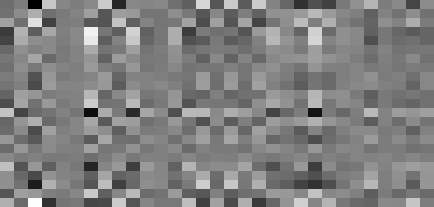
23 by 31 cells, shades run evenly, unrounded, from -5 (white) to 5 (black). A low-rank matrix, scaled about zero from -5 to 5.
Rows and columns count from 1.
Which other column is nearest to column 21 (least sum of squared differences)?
25
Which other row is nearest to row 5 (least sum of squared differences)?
22
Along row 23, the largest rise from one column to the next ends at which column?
4
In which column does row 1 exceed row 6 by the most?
3
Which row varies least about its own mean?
18
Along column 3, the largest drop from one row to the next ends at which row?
2
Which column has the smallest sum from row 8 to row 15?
7
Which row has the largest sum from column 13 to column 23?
21
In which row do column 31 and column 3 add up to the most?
1
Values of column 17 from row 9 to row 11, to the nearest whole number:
-1 -1 1
